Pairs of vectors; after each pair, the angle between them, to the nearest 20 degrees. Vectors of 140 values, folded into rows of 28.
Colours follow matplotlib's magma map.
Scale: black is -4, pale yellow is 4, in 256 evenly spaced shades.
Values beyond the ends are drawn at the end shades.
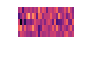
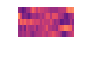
100 degrees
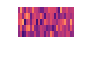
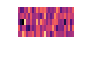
140 degrees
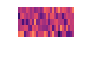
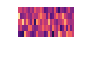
160 degrees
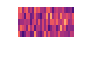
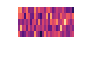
20 degrees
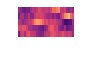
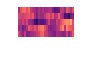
160 degrees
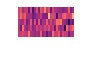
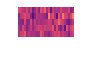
40 degrees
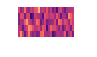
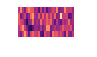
140 degrees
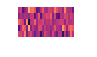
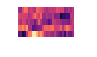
100 degrees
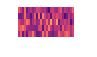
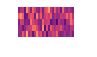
140 degrees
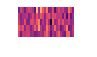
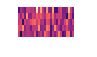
40 degrees
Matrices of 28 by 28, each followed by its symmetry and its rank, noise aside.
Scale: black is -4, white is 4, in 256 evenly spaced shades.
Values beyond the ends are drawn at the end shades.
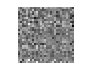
antisymmetric, rank six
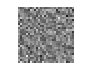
antisymmetric, rank six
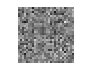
no symmetry, rank six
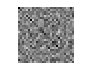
symmetric, rank six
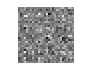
no symmetry, rank five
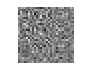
antisymmetric, rank four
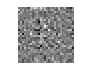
no symmetry, rank five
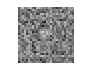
no symmetry, rank five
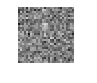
no symmetry, rank five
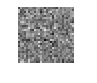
no symmetry, rank five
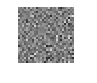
antisymmetric, rank six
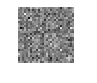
symmetric, rank six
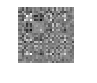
symmetric, rank four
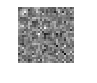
symmetric, rank six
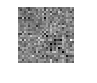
symmetric, rank five
